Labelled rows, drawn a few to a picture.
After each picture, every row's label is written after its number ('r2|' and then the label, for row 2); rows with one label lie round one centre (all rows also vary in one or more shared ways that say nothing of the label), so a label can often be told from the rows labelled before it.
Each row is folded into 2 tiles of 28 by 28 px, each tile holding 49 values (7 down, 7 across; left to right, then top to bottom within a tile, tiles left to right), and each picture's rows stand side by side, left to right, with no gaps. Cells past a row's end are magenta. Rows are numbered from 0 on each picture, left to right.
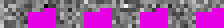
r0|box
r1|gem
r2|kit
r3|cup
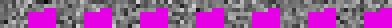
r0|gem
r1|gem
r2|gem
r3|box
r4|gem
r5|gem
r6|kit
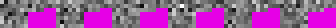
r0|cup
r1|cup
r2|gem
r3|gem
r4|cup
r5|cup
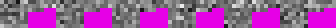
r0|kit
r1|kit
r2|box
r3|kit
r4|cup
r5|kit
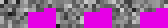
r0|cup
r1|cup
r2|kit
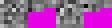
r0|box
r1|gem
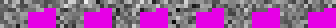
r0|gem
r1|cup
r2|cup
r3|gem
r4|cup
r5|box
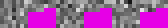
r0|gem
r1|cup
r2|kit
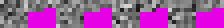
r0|cup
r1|box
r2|kit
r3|kit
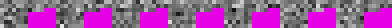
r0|box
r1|cup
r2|cup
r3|cup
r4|cup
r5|box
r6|box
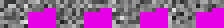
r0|box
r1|kit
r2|kit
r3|box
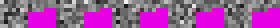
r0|box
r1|gem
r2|cup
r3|box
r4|cup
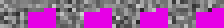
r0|kit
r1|gem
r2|box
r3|kit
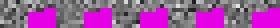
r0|cup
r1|kit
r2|cup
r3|kit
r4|cup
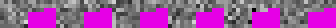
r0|kit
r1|cup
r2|box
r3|cup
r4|box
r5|gem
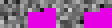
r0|kit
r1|box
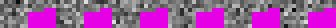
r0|gem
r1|gem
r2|cup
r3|gem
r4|cup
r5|gem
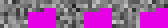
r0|kit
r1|kit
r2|cup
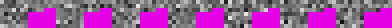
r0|box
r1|cup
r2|box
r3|cup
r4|gem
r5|cup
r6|kit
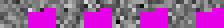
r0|kit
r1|cup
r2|gem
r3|box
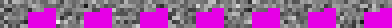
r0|cup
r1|cup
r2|cup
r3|kit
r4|kit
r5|kit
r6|box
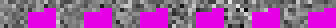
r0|box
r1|box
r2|gem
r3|cup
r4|gem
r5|gem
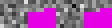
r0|gem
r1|box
